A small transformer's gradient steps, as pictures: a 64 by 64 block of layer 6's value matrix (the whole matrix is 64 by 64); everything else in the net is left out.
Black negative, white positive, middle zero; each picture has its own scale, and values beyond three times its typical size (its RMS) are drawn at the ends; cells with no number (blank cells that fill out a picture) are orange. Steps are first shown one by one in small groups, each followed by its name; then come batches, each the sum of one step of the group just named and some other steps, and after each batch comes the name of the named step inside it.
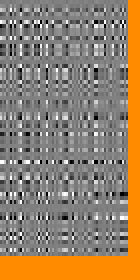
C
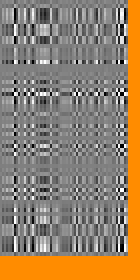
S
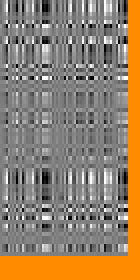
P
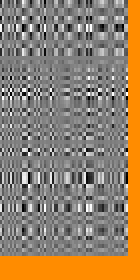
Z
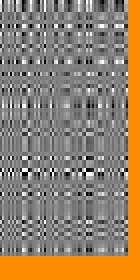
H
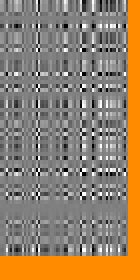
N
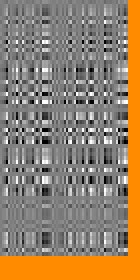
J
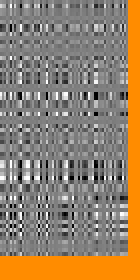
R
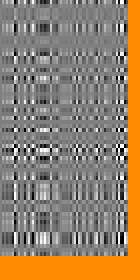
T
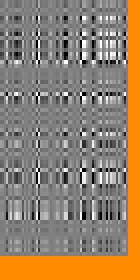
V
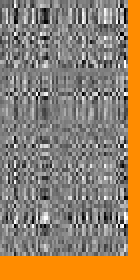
S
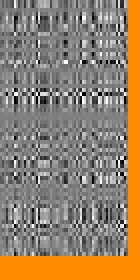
V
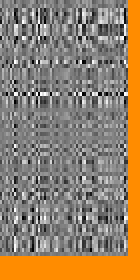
S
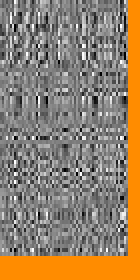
N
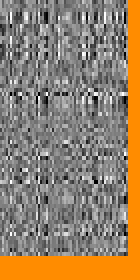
H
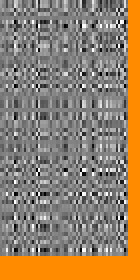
N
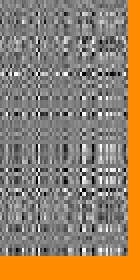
N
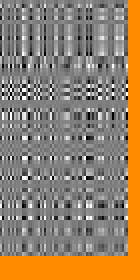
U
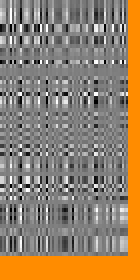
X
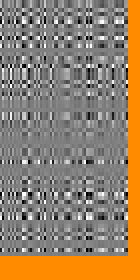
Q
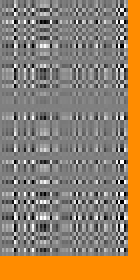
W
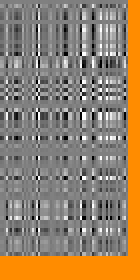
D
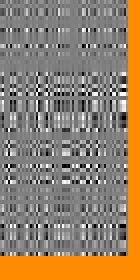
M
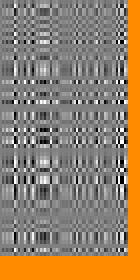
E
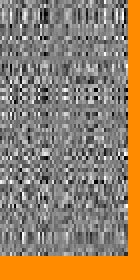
U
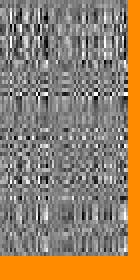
X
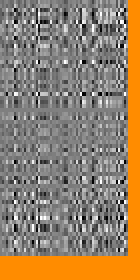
W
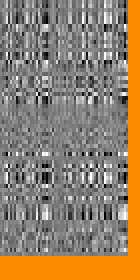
X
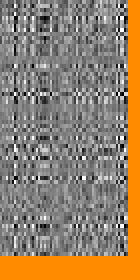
W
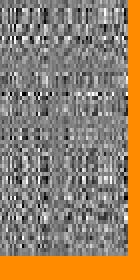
Q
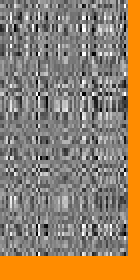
D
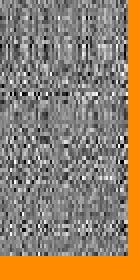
E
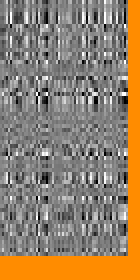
X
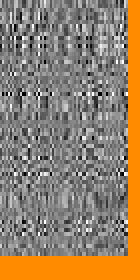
D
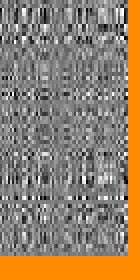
E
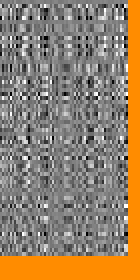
U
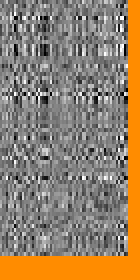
U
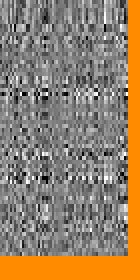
X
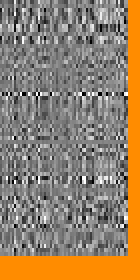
W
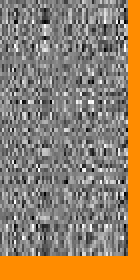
W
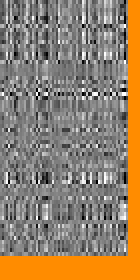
M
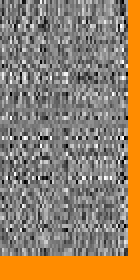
Q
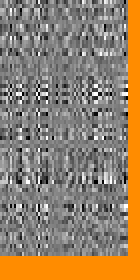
U
